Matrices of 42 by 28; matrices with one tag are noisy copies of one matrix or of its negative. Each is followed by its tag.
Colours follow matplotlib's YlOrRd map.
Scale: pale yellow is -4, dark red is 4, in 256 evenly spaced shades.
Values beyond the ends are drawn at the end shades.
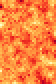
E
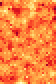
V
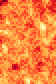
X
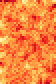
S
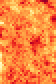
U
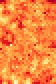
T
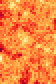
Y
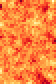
E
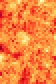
Y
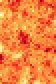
Y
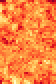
T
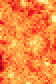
U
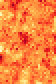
Y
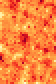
Y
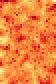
S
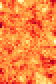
E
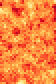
V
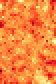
E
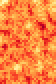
X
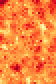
X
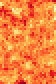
V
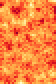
V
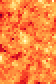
Y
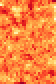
V
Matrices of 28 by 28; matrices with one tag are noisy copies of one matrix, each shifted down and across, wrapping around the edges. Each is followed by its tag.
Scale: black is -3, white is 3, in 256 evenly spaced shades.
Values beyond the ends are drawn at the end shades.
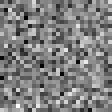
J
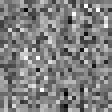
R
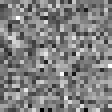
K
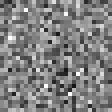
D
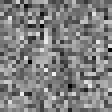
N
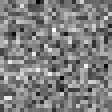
J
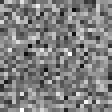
J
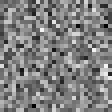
R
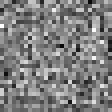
N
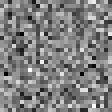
R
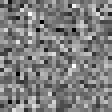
D
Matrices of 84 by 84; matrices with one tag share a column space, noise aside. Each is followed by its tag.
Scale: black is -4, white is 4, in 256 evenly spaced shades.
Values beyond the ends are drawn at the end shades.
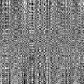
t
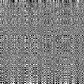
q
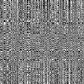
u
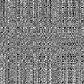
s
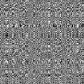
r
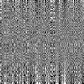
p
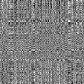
u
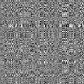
r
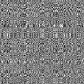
r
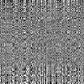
p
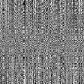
t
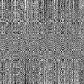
u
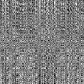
t
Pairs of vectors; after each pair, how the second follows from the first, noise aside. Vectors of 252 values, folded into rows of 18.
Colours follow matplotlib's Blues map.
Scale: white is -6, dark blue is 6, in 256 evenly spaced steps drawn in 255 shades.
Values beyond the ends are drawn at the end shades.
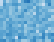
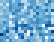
wrapped around, scaled up.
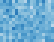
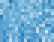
reversed, negated.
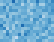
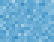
negated, shrunk.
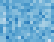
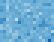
negated, partly zeroed.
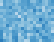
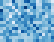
reversed, negated, scaled up.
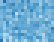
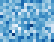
wrapped around, scaled up.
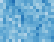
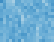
negated, shrunk.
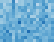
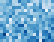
reversed, negated, scaled up.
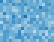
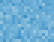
shrunk.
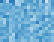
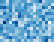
wrapped around, scaled up.
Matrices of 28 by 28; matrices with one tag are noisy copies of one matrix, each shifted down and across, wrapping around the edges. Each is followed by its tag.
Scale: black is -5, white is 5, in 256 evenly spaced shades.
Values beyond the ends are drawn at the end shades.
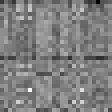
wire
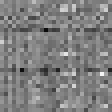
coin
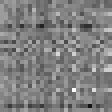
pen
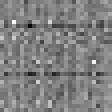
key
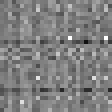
key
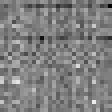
pen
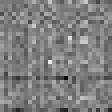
pen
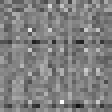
key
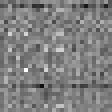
pen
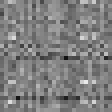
coin
